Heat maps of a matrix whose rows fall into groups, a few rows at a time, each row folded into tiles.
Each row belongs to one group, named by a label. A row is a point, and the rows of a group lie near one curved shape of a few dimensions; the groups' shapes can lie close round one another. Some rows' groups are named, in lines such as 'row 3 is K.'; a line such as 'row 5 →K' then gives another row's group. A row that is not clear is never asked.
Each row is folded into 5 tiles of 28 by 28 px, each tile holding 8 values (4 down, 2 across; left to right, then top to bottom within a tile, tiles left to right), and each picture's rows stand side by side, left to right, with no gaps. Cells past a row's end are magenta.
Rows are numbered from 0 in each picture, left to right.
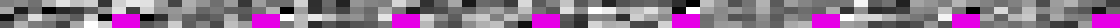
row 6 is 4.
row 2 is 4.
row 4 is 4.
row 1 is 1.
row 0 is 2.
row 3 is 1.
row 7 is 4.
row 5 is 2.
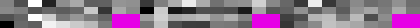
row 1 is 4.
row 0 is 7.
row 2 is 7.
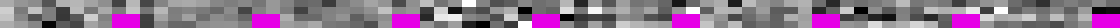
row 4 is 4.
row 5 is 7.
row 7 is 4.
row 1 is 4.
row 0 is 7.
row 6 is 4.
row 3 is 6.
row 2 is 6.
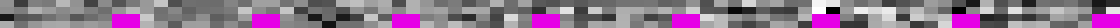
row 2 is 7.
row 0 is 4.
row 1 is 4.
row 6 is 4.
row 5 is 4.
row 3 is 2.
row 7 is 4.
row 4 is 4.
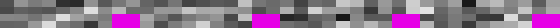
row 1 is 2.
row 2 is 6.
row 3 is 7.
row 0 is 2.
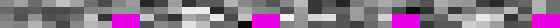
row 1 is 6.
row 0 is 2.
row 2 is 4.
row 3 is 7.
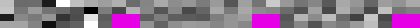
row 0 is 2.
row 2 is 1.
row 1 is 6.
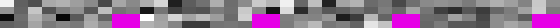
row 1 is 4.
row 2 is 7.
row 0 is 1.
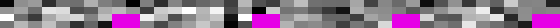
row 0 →6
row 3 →6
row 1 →2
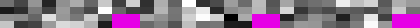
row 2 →2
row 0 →1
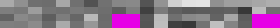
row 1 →4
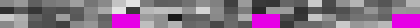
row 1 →2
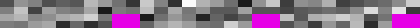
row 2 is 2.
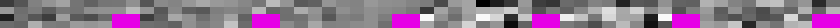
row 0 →4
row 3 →2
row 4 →2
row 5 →7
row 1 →2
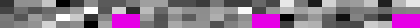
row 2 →1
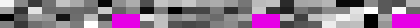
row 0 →1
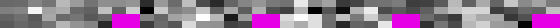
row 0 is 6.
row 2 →6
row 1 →7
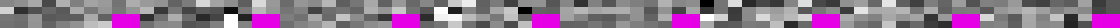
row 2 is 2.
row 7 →2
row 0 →7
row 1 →2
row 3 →6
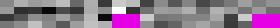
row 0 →2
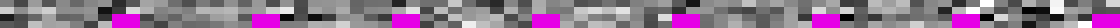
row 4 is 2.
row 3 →7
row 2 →4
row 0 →4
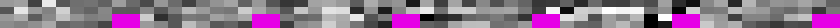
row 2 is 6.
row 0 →7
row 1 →6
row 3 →4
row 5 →7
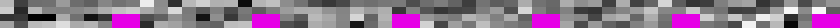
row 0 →4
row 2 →4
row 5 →2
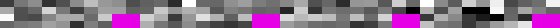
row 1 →7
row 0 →6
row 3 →6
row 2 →4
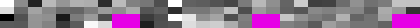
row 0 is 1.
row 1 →7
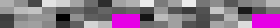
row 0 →1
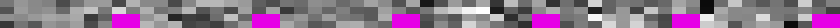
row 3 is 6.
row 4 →7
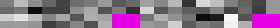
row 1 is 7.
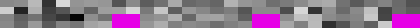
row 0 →7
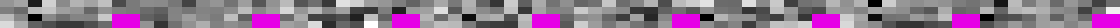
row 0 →7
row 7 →4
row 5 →6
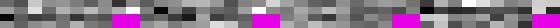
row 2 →2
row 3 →4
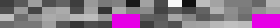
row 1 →7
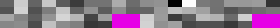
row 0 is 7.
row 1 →7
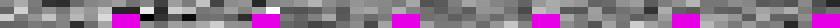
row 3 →4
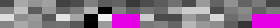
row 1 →6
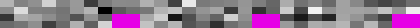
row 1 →7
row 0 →6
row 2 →4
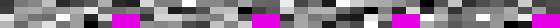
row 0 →2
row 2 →2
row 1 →6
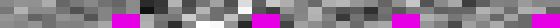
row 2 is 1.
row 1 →1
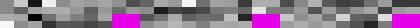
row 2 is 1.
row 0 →7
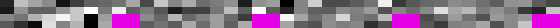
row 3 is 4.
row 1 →2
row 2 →1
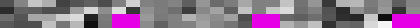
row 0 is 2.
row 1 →1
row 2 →7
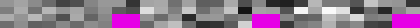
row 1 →1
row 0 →4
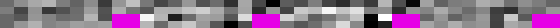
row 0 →2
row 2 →2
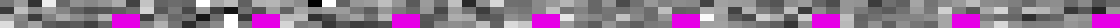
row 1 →2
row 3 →7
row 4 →4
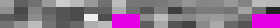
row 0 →2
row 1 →4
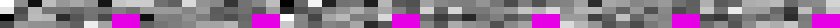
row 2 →1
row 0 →1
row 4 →7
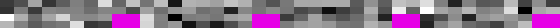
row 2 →2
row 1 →7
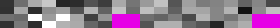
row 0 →7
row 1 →1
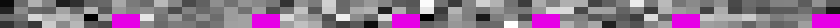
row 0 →7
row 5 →4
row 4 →7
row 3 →1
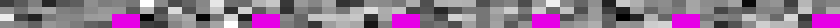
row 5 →1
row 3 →2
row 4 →7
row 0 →6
